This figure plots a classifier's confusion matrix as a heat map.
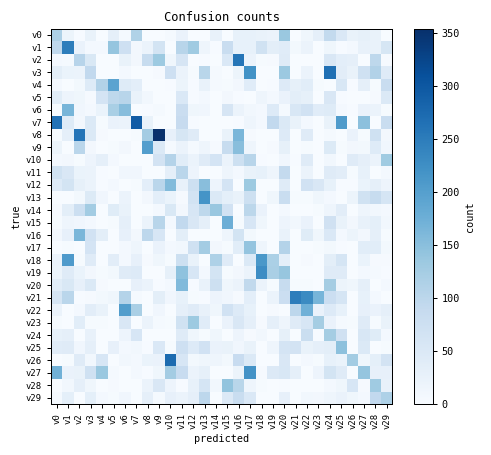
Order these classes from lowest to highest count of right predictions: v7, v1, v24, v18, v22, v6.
v24, v6, v22, v18, v1, v7
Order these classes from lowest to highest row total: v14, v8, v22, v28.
v28, v14, v22, v8
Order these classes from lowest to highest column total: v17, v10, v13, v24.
v10, v13, v24, v17
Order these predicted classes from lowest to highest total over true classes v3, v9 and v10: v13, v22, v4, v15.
v4, v22, v15, v13
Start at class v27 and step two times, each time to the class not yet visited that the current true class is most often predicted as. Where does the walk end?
v13
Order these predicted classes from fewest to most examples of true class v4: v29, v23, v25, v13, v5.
v23, v13, v25, v29, v5
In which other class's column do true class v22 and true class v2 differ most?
v16
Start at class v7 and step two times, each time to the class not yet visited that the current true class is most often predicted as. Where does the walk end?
v20
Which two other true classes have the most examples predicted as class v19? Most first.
v18, v7
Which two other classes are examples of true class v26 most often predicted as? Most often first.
v10, v16
